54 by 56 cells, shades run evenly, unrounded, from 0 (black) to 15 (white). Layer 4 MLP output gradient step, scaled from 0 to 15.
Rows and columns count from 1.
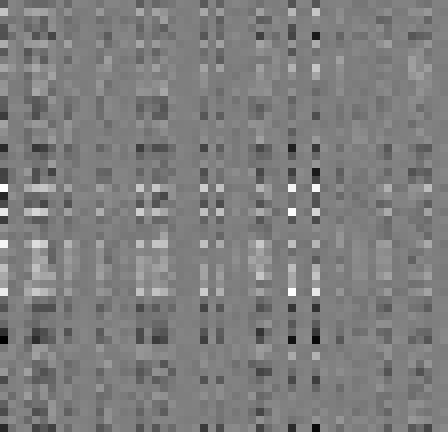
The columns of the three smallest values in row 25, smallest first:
1, 21, 40
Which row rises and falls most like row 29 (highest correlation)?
47
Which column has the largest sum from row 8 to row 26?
52
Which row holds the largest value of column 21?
31
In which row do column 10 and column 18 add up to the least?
19
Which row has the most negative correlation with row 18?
38
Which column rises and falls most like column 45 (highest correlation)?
46
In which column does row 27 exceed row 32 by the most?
37
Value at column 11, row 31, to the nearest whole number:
7
